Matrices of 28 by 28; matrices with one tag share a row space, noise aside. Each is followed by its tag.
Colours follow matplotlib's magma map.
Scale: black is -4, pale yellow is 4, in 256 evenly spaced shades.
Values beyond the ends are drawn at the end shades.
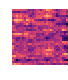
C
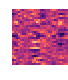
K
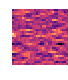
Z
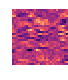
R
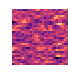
Z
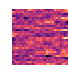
C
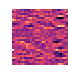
Z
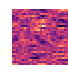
K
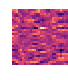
K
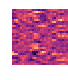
K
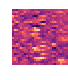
K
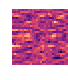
Z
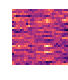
C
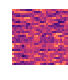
Z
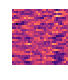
Z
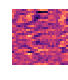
R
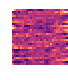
C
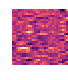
R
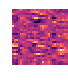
K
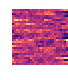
C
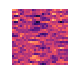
K
